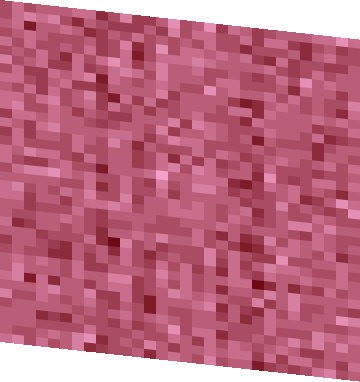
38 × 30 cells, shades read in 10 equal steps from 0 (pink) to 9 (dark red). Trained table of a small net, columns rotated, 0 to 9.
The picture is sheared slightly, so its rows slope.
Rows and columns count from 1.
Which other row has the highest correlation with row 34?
17
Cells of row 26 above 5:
6
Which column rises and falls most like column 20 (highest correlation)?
21
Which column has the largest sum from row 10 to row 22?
22
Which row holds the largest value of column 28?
12
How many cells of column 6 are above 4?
21
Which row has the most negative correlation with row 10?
31
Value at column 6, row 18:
3
